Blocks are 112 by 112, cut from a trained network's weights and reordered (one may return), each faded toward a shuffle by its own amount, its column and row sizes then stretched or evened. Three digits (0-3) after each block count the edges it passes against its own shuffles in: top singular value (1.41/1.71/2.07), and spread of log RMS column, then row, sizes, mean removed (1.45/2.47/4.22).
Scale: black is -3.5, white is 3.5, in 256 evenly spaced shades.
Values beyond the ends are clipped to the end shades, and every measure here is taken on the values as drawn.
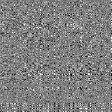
3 2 2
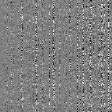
1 3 0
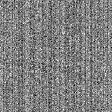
3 0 1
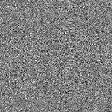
2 0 1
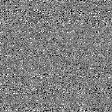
1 1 2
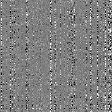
1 3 1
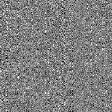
2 2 0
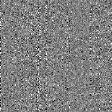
2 2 1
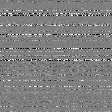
3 0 3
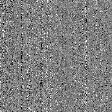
0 2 0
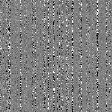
1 3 0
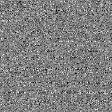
0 0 2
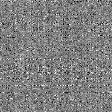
1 0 2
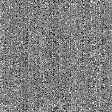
1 1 1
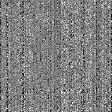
3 2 1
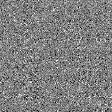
0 1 1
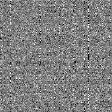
1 2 0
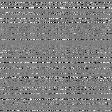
2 0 3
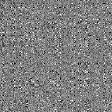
2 2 2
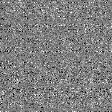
0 0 2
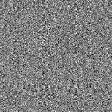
2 1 0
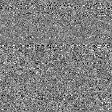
1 0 2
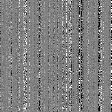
3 3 0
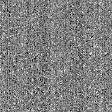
1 1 1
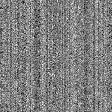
3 1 0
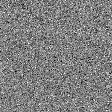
0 0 0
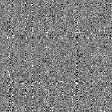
3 2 2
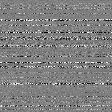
2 0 3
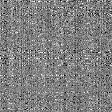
2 0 2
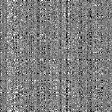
3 2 2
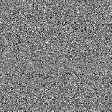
2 0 2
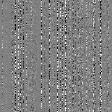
1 3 0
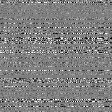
3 0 3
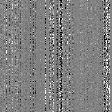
3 3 1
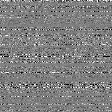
1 0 3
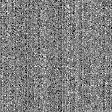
2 1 1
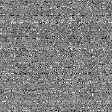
1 1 2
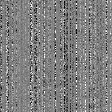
3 3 0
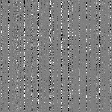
2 3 1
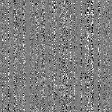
0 3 1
